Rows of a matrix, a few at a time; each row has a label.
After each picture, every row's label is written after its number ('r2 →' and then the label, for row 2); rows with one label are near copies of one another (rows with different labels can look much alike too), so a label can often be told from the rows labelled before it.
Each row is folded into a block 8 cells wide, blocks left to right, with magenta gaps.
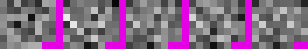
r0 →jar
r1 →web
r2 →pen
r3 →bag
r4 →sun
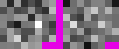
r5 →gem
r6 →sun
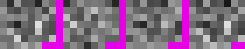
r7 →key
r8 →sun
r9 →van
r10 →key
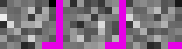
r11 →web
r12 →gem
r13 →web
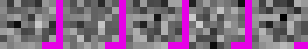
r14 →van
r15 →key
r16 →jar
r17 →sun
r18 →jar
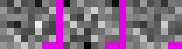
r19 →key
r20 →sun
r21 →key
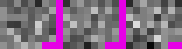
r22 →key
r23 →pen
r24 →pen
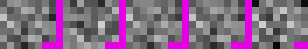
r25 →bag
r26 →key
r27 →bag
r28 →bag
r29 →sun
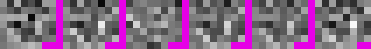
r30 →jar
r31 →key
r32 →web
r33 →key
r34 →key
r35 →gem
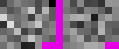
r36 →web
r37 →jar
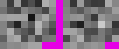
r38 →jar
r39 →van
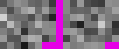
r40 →bag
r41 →van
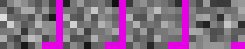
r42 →bag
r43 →sun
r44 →sun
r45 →van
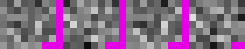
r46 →key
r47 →pen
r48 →key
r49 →bag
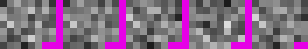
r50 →pen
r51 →pen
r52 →bag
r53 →key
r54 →bag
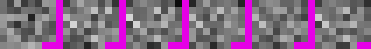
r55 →jar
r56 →pen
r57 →web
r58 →sun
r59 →bag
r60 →web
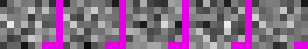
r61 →pen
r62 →sun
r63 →van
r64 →key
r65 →web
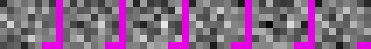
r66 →pen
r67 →gem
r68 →gem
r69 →sun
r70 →van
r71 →sun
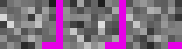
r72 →web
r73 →key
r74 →bag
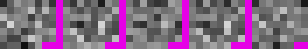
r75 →pen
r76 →key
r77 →van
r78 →key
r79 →sun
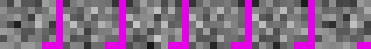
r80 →van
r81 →sun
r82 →pen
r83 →sun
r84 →sun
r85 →van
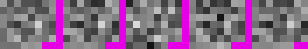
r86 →gem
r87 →van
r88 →pen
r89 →jar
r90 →van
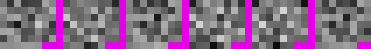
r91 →van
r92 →web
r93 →jar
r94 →pen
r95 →sun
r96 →jar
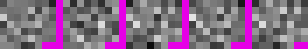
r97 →web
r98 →gem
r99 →pen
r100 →web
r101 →pen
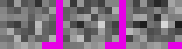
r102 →key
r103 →gem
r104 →van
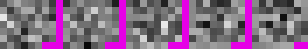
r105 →bag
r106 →sun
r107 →key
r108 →van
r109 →jar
